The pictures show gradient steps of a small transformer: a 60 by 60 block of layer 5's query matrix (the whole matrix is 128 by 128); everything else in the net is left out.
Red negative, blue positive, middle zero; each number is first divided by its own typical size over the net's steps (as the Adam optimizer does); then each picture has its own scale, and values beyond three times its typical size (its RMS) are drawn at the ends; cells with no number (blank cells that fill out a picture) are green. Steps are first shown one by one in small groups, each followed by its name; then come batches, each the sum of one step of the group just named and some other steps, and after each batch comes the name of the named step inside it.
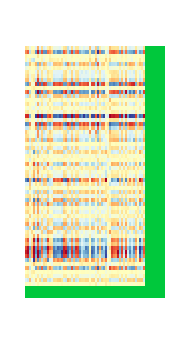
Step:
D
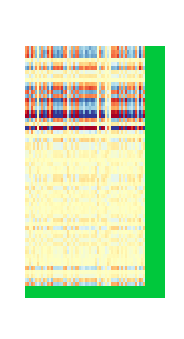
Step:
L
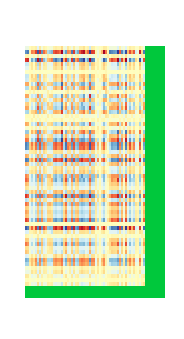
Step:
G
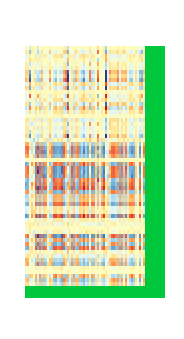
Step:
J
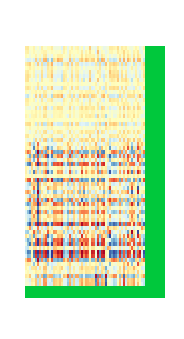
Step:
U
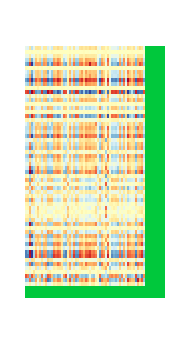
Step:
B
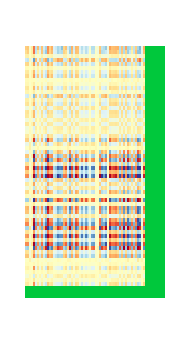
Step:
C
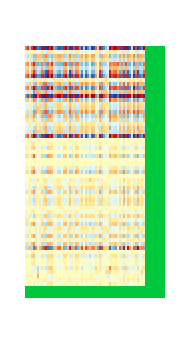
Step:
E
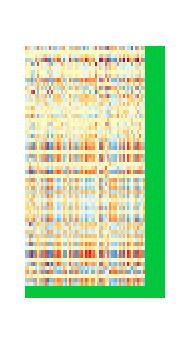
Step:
B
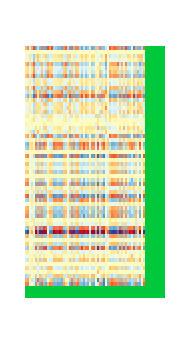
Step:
E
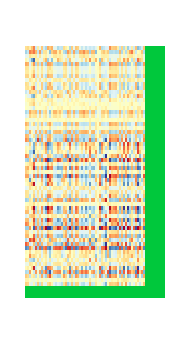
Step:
C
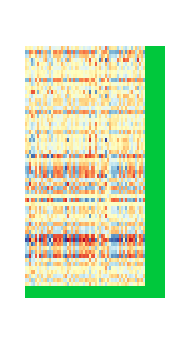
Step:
B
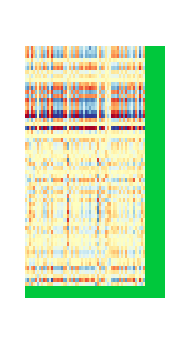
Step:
L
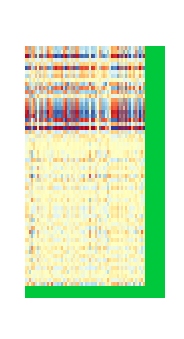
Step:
L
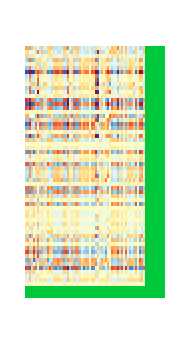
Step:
D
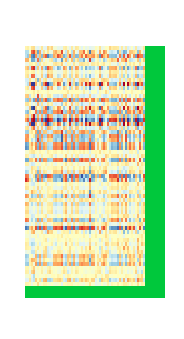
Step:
G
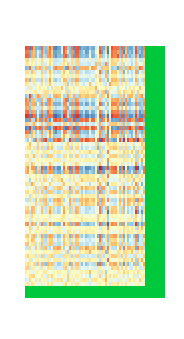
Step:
L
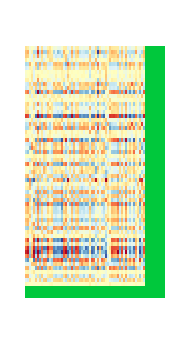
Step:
D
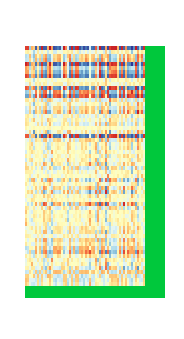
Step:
E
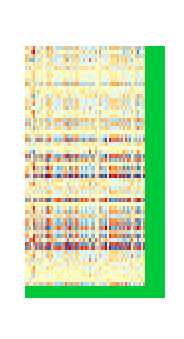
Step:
C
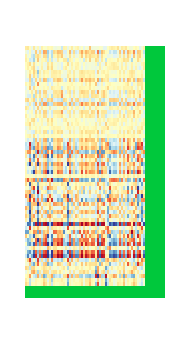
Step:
U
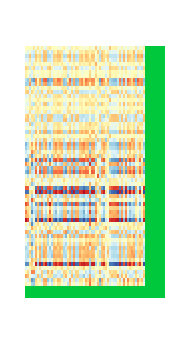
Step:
B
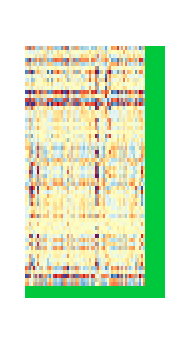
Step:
J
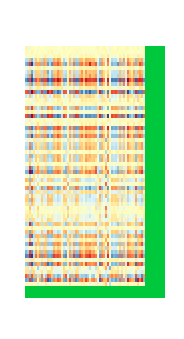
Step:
B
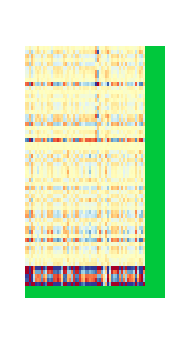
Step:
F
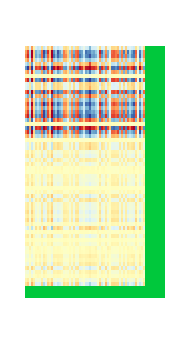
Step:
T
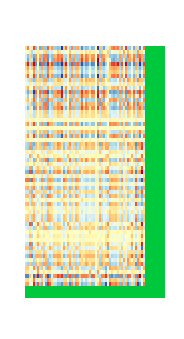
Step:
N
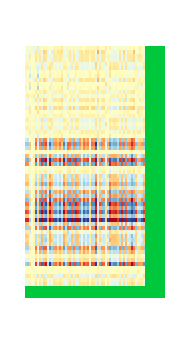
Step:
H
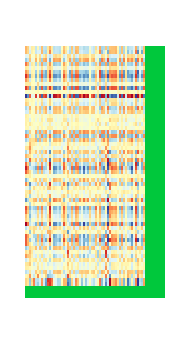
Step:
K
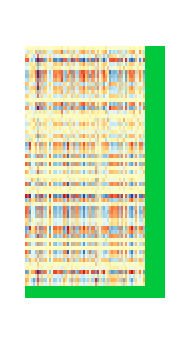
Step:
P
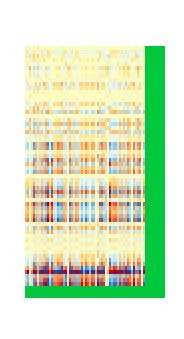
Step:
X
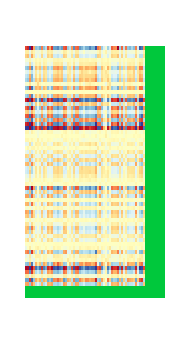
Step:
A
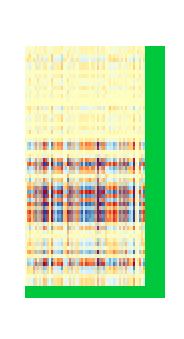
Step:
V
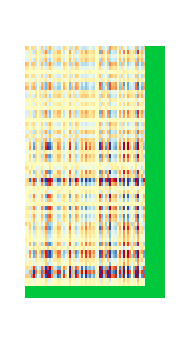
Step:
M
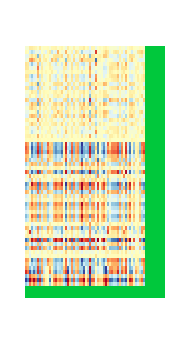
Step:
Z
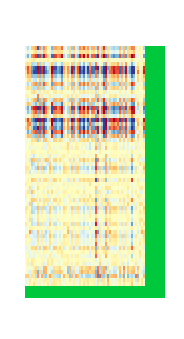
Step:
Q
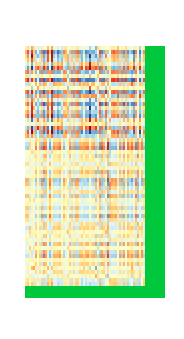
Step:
T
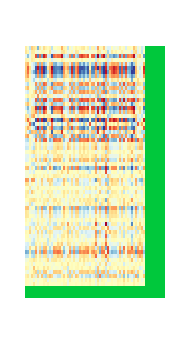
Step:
Q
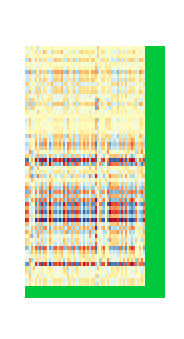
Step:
H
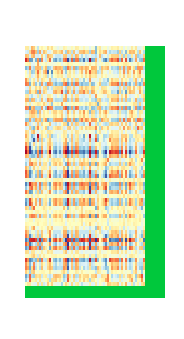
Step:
Z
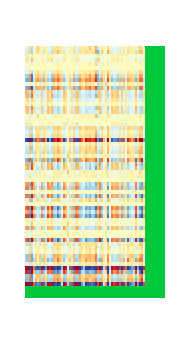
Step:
F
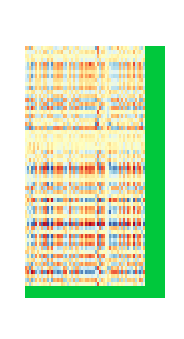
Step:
A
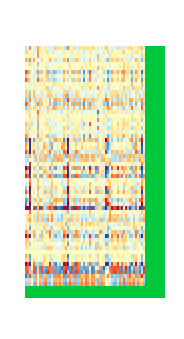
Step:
X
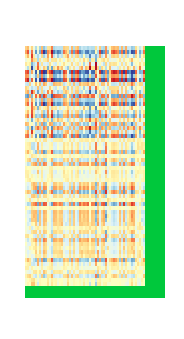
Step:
T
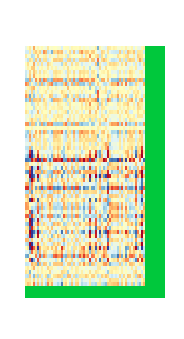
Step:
N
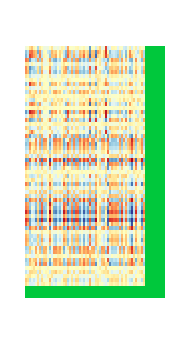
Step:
H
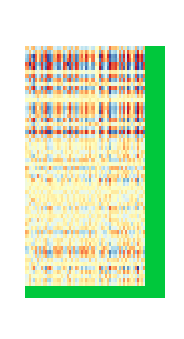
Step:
M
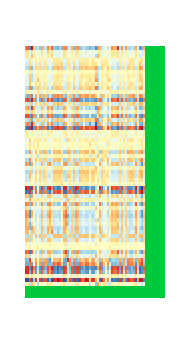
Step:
A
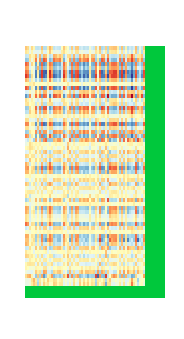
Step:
K
